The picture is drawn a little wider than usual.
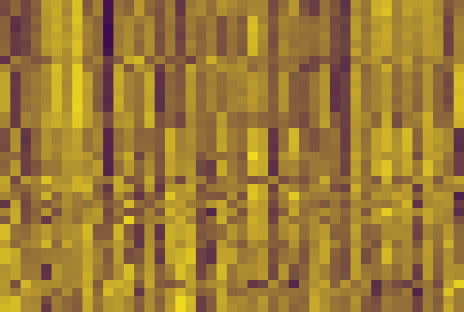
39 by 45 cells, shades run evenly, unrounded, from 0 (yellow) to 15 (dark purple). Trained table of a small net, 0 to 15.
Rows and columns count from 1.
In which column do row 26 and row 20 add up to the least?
25
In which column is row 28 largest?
5
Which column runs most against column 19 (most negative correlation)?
36
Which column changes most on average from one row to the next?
13
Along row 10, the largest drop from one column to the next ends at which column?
12
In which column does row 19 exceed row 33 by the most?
1
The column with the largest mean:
11
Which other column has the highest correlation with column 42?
38
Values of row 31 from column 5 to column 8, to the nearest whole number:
3 8 4 6
